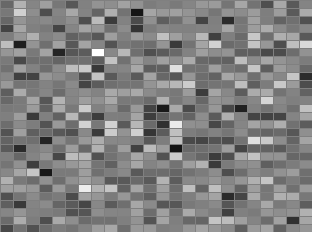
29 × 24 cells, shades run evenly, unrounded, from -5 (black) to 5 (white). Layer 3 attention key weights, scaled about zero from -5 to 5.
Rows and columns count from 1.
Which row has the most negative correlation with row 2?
26
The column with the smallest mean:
4
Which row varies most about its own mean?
6
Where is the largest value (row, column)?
7, 8
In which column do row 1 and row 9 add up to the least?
21
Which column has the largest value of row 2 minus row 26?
2
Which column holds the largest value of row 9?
14
